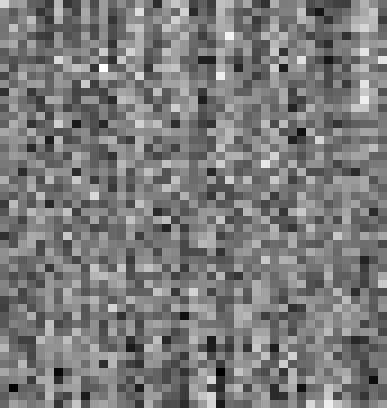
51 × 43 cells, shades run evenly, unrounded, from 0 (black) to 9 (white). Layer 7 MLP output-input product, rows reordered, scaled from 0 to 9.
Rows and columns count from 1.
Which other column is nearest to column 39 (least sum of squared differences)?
35
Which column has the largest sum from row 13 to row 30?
16
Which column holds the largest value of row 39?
13
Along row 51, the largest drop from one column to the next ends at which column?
25
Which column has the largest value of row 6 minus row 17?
34
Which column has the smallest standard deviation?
3
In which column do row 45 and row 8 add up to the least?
24
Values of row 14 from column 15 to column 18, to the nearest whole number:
4 6 6 3
